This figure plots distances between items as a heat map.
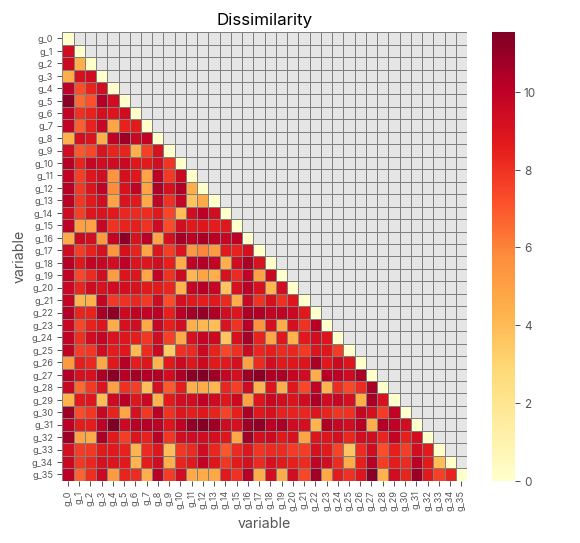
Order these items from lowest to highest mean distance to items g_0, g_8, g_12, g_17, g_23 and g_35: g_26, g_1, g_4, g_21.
g_4, g_26, g_1, g_21
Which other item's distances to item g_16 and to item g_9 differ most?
g_25
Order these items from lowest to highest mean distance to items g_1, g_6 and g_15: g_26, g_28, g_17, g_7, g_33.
g_33, g_28, g_7, g_17, g_26
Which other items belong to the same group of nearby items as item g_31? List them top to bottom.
g_22, g_27
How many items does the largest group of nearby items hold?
10
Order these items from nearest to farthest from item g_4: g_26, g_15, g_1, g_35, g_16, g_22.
g_35, g_1, g_15, g_26, g_16, g_22
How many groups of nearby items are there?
7
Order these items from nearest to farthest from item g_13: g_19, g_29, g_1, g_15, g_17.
g_19, g_17, g_1, g_15, g_29
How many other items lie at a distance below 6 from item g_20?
4
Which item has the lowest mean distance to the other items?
g_28
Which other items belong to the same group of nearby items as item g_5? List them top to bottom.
g_30
